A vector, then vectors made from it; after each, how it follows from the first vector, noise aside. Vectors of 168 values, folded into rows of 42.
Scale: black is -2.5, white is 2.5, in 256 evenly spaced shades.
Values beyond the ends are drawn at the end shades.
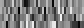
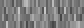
negated, shrunk.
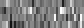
wrapped around, negated, partly zeroed.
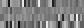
wrapped around, negated, partly zeroed.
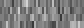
negated, shrunk.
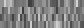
reversed, negated, shrunk.
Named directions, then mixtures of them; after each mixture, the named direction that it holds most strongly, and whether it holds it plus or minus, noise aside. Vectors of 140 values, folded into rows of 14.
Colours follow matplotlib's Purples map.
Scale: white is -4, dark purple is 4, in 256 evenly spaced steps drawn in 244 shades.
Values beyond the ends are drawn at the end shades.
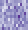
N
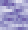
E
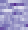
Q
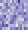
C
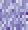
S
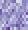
S, plus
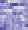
Q, plus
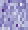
N, minus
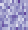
C, plus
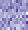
S, minus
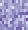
S, plus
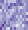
S, minus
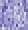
N, minus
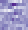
Q, plus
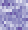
E, plus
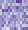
S, minus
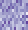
S, minus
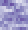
E, plus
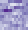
Q, minus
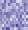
S, plus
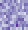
C, minus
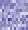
S, minus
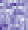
Q, plus
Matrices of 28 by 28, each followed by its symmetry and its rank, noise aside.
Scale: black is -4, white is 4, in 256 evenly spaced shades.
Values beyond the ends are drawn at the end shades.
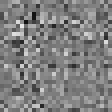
antisymmetric, rank four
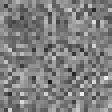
symmetric, rank five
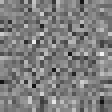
symmetric, rank four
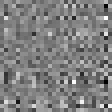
no symmetry, rank three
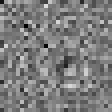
symmetric, rank five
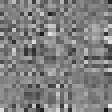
antisymmetric, rank four
